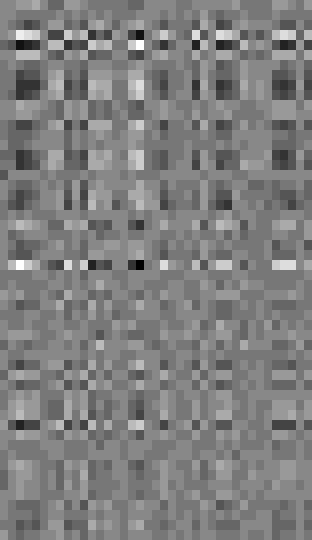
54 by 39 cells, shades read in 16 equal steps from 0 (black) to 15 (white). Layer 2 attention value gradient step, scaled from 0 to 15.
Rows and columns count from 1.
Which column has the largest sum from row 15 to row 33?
18
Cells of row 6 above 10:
3
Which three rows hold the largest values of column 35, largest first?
27, 4, 6
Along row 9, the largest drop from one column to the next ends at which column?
9
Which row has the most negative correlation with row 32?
30
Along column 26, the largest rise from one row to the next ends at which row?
5
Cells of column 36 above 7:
22
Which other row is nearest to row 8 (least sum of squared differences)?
53
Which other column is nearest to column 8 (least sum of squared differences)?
14
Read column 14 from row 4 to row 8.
4 11 6 8 9
